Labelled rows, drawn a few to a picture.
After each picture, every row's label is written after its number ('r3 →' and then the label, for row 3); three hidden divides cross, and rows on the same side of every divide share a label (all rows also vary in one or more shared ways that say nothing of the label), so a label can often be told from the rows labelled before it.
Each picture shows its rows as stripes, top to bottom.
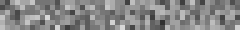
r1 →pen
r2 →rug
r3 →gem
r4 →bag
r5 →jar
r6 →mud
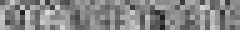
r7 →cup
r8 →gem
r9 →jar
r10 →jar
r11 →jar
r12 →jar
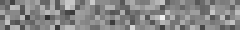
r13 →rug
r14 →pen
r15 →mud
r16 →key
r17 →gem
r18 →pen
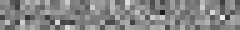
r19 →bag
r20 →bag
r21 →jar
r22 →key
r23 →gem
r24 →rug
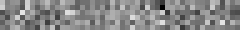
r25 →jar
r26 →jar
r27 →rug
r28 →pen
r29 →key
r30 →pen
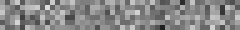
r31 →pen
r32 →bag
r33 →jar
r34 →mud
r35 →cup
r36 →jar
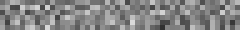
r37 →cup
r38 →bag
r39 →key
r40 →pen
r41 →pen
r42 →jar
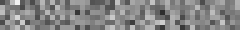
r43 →cup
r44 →mud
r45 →jar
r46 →pen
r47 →key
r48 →pen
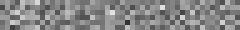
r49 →bag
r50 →key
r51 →pen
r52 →bag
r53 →cup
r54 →bag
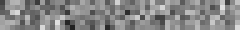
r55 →cup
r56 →key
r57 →cup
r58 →jar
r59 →mud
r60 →mud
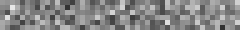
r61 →mud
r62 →cup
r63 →pen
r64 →gem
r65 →mud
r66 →bag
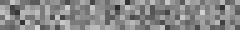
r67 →cup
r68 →bag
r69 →bag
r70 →gem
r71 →jar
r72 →rug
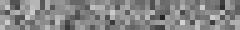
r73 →bag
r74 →bag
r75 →pen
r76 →jar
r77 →gem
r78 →mud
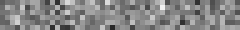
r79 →rug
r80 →key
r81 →rug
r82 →cup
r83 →pen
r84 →gem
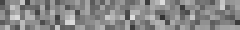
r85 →key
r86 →cup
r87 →pen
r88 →pen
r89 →rug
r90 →gem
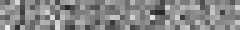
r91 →pen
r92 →mud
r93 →jar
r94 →pen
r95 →mud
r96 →gem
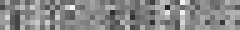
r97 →gem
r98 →rug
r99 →gem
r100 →gem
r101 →bag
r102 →gem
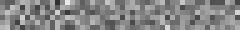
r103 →rug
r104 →pen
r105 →mud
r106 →rug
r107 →gem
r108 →mud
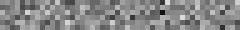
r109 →mud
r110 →cup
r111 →jar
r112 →gem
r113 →rug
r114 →bag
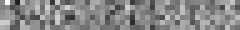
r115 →gem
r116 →bag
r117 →gem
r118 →mud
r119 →gem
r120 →bag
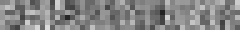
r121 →mud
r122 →mud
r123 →jar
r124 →mud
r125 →jar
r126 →bag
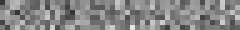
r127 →cup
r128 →cup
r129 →gem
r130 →mud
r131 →key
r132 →pen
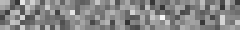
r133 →bag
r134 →jar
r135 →pen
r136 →key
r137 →cup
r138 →gem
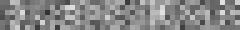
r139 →cup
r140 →rug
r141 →key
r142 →rug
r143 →cup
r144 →pen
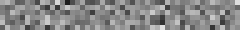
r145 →mud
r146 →rug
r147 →cup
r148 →jar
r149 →jar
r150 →key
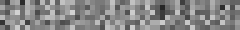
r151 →pen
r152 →jar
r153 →pen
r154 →jar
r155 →key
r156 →pen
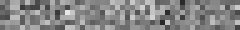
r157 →pen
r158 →cup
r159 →rug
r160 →pen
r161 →mud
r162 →rug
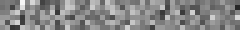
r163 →rug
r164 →rug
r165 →pen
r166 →mud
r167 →pen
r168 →bag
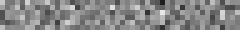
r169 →jar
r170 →pen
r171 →key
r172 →key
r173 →rug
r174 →jar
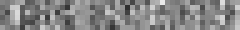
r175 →key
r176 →cup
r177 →pen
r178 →cup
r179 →cup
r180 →mud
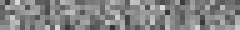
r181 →pen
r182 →key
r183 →rug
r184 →cup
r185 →cup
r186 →mud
